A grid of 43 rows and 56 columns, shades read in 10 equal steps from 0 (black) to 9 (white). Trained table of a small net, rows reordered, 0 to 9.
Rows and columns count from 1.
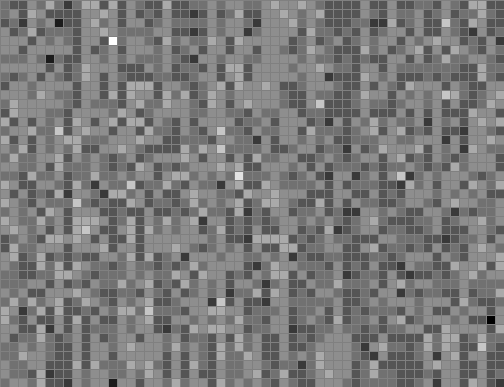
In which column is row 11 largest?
50
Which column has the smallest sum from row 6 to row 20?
39
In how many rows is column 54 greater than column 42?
22
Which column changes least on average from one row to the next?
32
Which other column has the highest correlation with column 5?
51
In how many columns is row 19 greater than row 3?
27
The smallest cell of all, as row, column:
36, 55
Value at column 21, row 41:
3
